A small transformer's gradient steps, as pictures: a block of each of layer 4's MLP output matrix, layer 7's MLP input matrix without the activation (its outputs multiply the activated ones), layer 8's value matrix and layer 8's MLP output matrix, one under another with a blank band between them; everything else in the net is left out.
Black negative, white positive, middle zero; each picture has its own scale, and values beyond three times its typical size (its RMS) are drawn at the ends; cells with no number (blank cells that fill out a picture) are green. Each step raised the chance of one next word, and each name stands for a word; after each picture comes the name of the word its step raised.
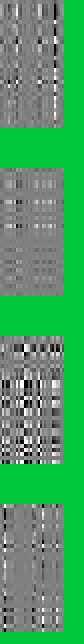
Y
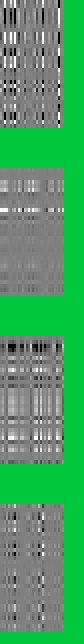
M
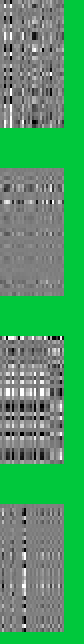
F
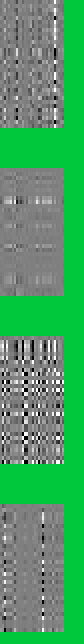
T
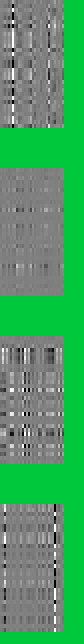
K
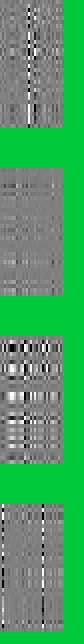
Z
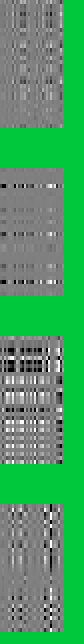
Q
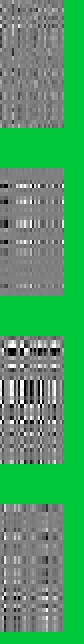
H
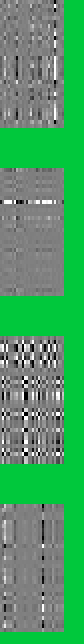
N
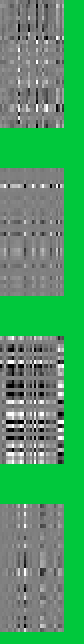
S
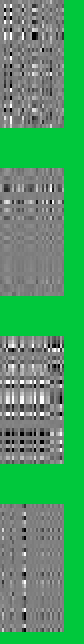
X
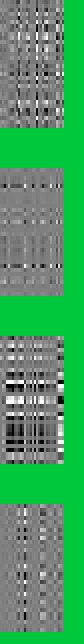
X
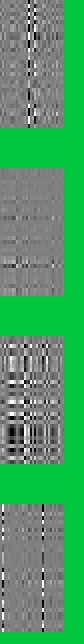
X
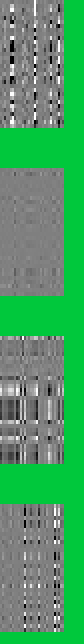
F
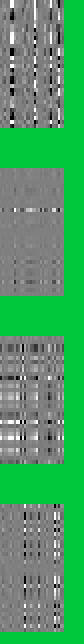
M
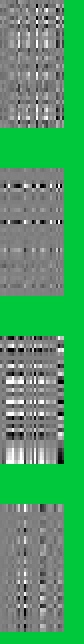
H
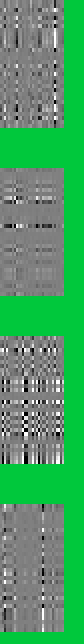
H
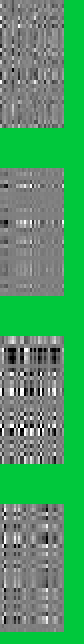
K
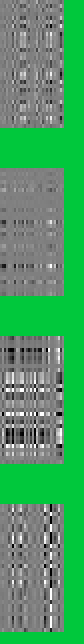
K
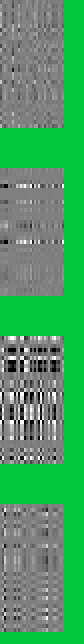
Q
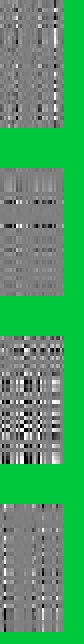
H
